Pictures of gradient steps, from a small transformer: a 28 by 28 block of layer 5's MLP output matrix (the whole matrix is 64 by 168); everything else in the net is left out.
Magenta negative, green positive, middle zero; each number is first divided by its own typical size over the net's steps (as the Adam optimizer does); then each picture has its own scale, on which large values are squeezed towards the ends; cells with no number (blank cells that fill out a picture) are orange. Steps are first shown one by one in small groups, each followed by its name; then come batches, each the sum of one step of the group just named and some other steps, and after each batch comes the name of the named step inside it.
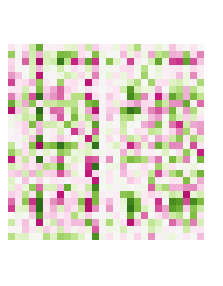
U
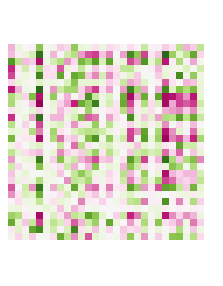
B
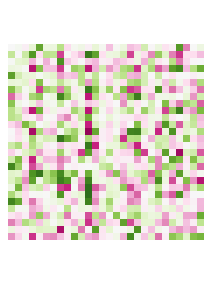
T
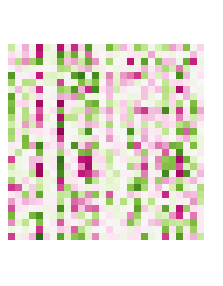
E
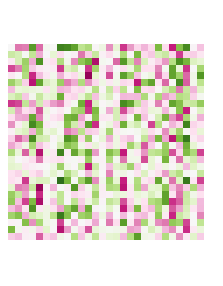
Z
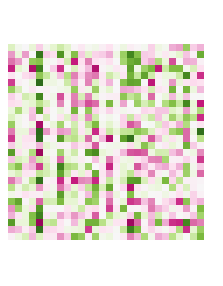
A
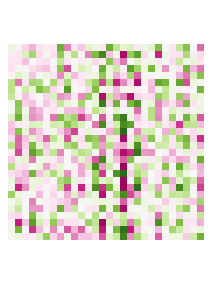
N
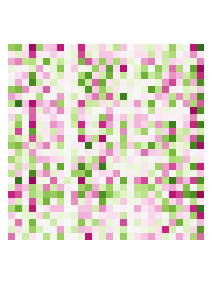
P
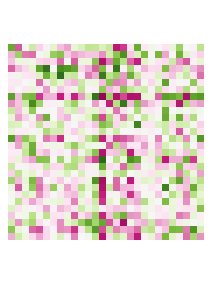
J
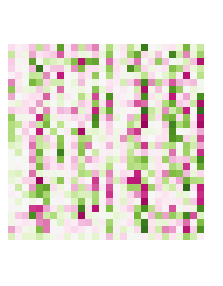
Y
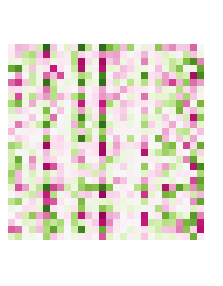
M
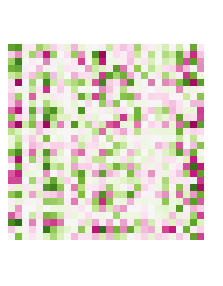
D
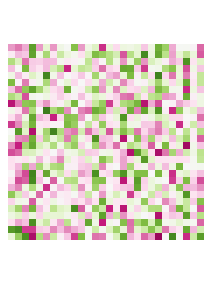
N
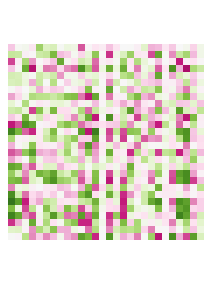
T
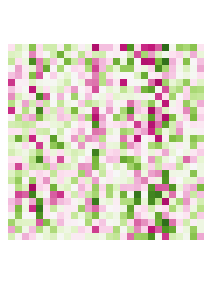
U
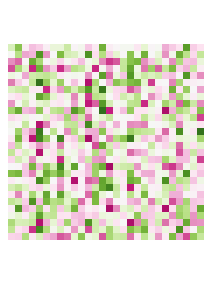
A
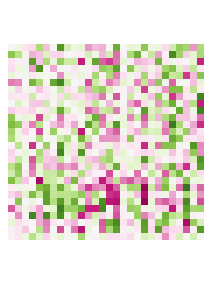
Y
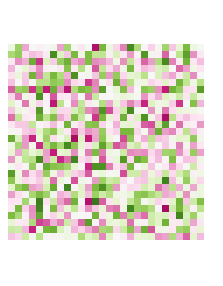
U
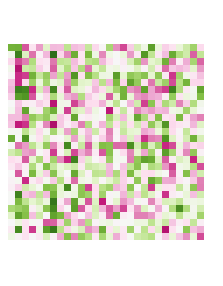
D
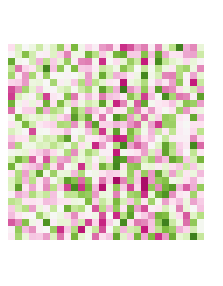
T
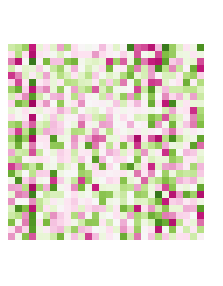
P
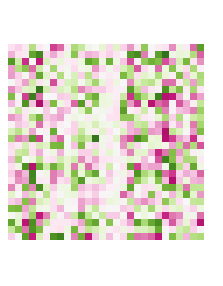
B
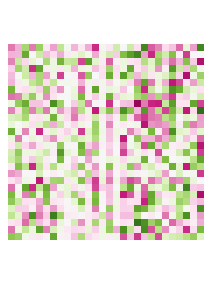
Y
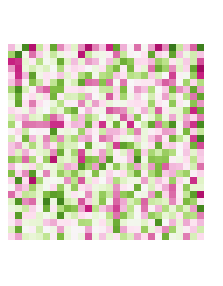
P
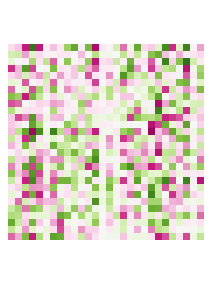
Z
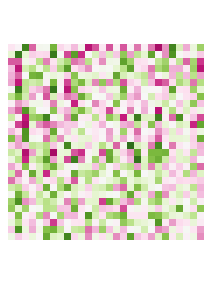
D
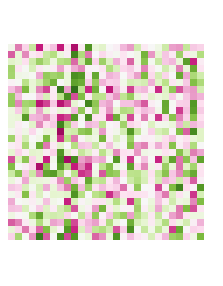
E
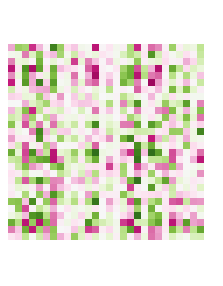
A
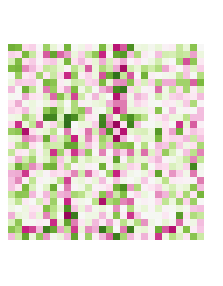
D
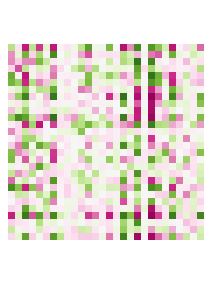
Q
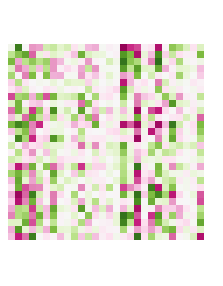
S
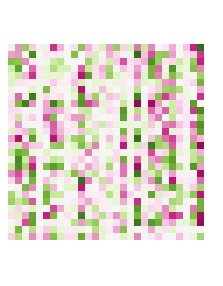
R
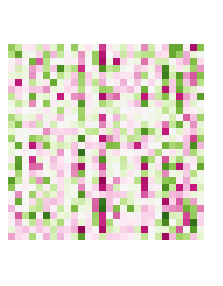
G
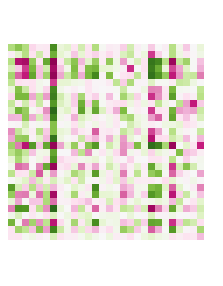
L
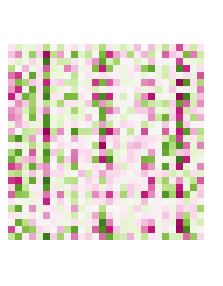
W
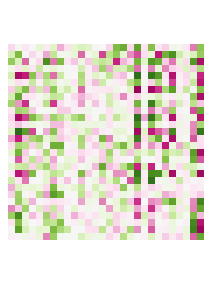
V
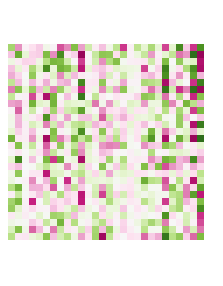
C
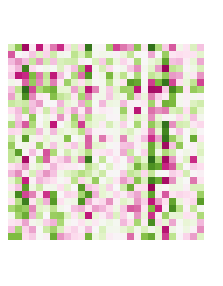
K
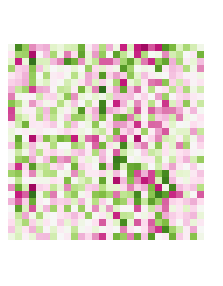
S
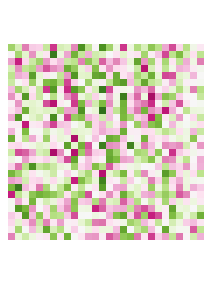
Q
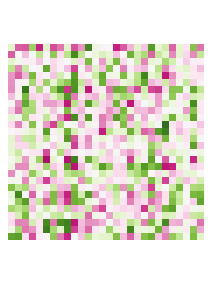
K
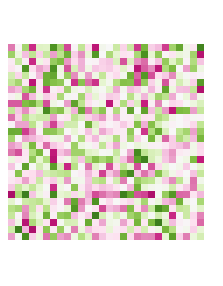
C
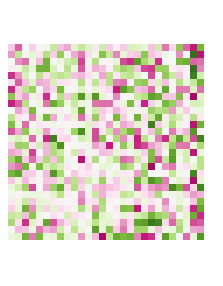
C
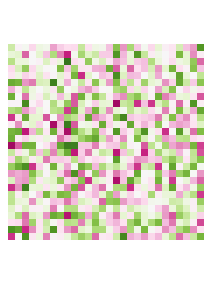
R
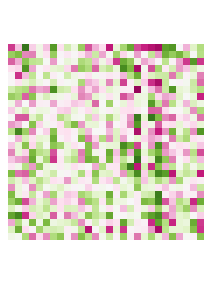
V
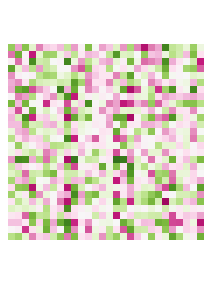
C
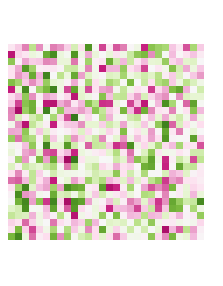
K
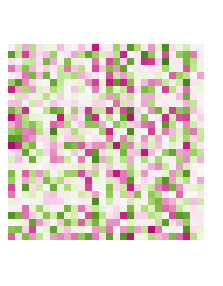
W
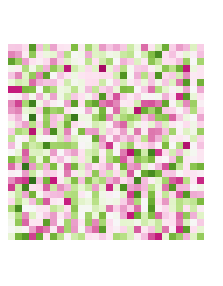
W
